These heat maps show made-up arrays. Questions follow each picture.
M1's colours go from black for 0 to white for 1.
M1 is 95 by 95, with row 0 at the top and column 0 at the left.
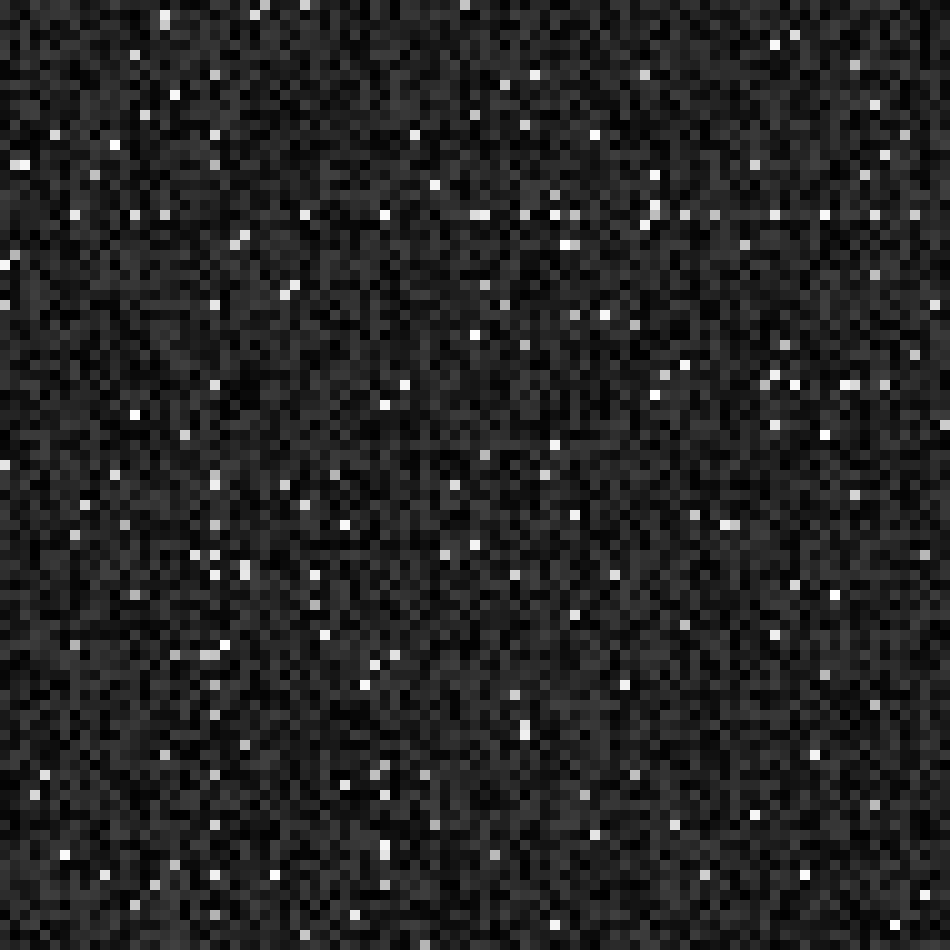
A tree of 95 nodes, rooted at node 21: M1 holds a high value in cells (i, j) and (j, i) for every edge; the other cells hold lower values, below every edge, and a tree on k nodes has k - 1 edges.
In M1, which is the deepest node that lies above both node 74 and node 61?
57
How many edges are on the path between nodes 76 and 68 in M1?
3
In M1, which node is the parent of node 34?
52
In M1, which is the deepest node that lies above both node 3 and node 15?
38
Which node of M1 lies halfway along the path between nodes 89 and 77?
55
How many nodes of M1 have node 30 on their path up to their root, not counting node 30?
6
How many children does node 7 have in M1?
2
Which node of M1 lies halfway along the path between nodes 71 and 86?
65
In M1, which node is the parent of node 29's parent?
48
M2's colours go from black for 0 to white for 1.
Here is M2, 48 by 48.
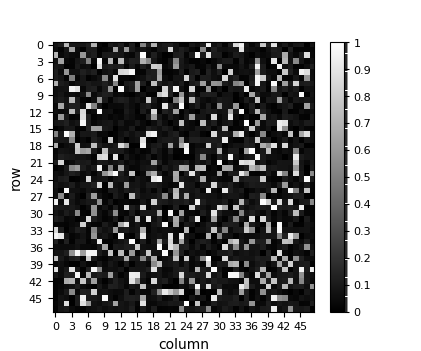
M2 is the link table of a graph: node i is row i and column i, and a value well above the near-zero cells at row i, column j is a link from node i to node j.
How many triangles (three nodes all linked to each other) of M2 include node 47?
1
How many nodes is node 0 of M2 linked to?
9
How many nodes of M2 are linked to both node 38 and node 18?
7
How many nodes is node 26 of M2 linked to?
8
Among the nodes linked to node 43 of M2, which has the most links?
node 42
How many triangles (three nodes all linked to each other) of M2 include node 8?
8
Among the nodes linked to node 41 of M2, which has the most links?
node 23
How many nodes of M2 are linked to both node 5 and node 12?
2
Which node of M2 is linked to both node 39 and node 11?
node 33
